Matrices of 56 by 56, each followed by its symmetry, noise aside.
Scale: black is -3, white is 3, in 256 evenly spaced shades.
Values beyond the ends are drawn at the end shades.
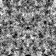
mirrored left to right.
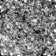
symmetric across the other diagonal.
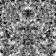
mirrored left to right.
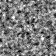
same after a half turn.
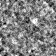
symmetric across the other diagonal.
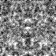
mirrored left to right.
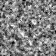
symmetric across the other diagonal.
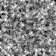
symmetric across the other diagonal.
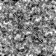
same after a half turn.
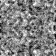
mirrored top to bottom.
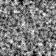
same after a half turn.
